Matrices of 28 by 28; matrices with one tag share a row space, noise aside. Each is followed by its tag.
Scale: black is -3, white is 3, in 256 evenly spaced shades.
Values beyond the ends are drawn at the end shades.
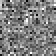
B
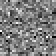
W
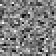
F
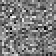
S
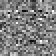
W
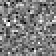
W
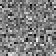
B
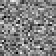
F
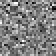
W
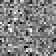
B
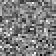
W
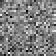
B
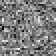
F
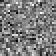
W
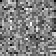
B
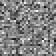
F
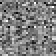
W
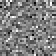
W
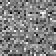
B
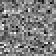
F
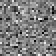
W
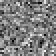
F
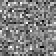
B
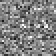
F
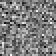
S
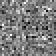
S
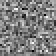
W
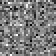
B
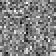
B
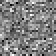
S
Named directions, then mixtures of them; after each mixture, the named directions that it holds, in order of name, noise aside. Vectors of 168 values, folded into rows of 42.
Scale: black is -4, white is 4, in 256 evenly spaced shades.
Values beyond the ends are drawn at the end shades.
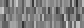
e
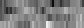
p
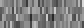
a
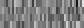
a, e.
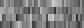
a, p.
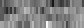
p.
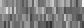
a, e, p.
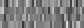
e.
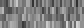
e, p.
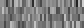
a, e.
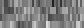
a, e, p.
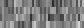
a, e, p.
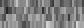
a, e, p.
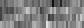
a, p.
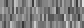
a, e.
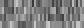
a, e, p.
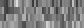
e, p.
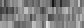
a, p.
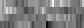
p.
